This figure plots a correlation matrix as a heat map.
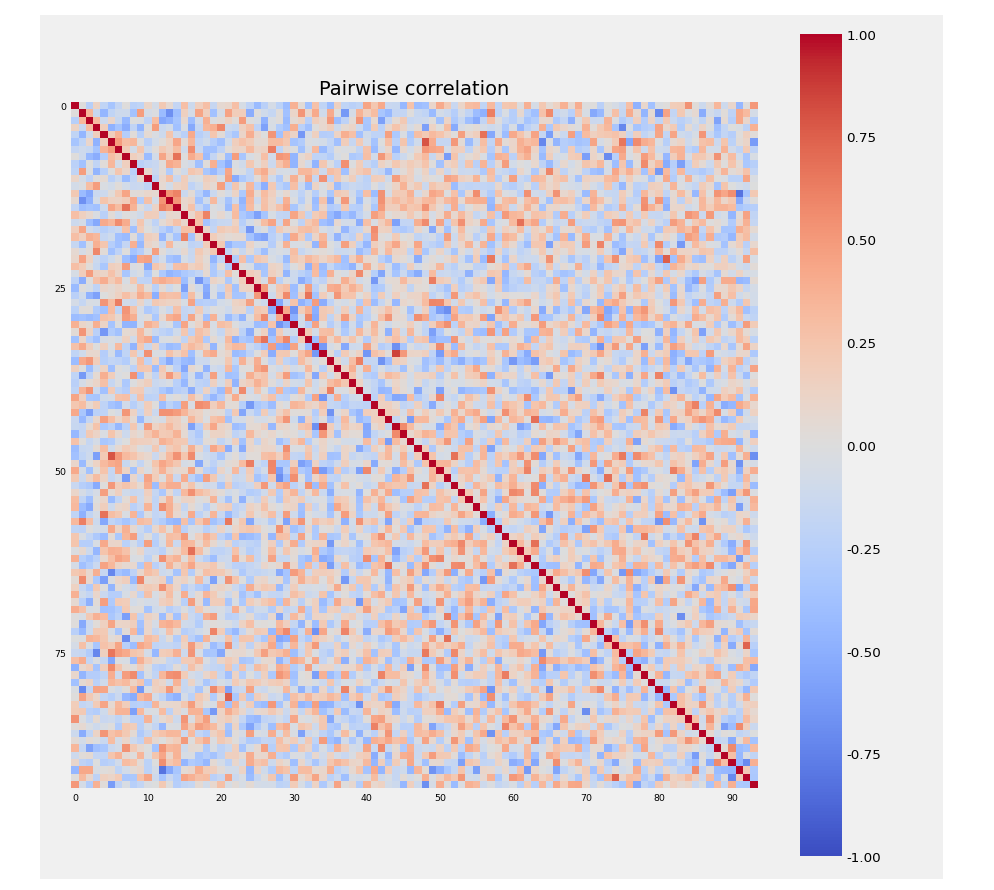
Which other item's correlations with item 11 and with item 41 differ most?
24
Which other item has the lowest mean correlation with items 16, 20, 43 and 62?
39
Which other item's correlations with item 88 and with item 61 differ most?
90
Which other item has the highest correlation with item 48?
5
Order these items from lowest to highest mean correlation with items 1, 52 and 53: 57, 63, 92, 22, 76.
22, 76, 57, 63, 92
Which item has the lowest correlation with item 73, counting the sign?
7
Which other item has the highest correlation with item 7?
14
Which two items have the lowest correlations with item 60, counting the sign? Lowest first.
35, 90
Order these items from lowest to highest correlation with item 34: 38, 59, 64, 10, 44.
38, 64, 59, 10, 44
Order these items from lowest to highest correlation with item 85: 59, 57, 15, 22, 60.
57, 22, 60, 15, 59
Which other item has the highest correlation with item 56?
4
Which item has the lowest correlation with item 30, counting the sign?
28
